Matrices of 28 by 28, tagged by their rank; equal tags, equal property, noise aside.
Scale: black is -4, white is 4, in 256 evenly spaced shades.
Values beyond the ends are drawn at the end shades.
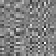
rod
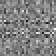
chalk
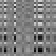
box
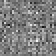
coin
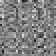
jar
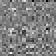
rod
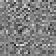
coin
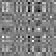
box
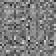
rod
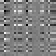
box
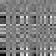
box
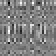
chalk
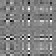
box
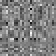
rod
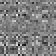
chalk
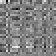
chalk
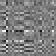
box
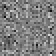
jar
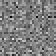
coin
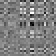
box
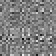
chalk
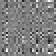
chalk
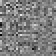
jar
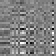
box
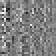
jar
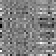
chalk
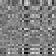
box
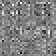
rod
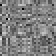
rod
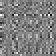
chalk
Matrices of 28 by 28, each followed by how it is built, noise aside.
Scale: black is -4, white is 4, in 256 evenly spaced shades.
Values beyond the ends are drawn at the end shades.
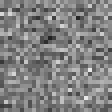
blocks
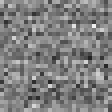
blocks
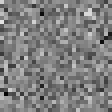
low rank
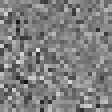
lower triangular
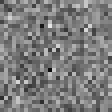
noise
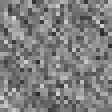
Toeplitz
